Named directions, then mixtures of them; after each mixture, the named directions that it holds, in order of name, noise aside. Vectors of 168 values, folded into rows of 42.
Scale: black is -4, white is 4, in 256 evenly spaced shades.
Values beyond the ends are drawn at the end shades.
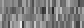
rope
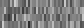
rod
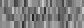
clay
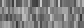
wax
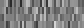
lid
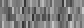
clay, rod.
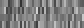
lid, rod.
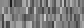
lid, rod, rope.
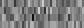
clay.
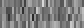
clay, lid, rod.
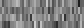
clay, rope, wax.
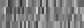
lid, rod.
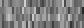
clay, rod.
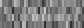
clay.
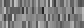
rod, rope.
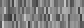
rod, wax.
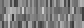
rod, rope.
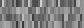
clay, wax.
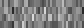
clay.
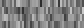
wax.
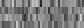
wax.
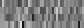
clay, rope, wax.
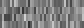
rod.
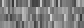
wax.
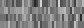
wax.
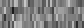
clay, rod, rope.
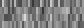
rod, rope, wax.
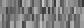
clay, lid, rope.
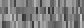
rod, rope, wax.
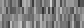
lid, rope.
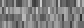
wax.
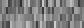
lid, rope.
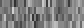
clay, lid, rope.
